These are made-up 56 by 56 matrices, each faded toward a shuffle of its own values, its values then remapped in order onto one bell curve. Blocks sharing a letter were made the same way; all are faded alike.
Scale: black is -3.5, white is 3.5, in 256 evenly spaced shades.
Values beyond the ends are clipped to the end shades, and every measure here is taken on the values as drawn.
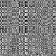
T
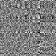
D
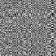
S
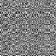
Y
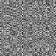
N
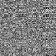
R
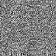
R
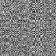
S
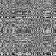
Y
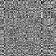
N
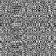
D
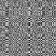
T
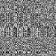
D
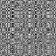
T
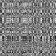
T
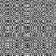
T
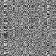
N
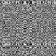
Y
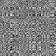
Y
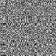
D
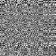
Y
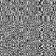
N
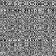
Y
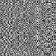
N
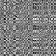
T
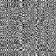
S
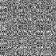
D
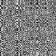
S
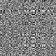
D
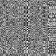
S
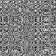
N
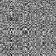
S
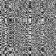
S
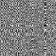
S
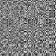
N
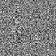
R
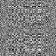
Y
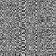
S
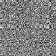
R
